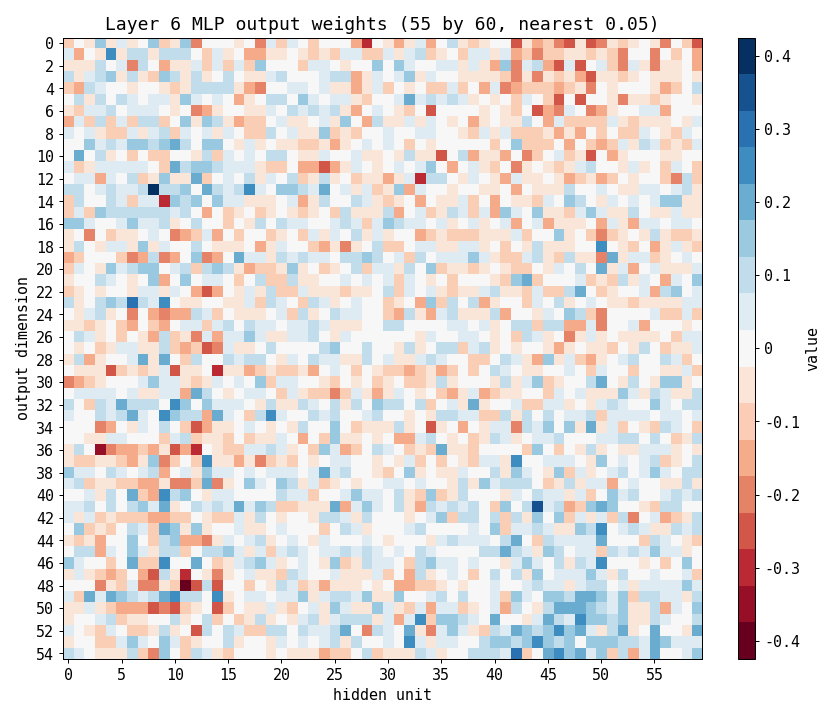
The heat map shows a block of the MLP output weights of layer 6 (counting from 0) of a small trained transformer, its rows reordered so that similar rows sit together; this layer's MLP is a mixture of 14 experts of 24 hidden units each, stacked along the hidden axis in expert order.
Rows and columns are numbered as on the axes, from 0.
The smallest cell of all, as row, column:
48, 11
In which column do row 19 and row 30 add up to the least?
0
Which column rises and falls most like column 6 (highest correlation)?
9
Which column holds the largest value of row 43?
50
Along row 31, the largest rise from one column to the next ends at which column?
12
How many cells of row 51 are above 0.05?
22
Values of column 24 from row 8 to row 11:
0.15 -0.05 0.05 -0.25
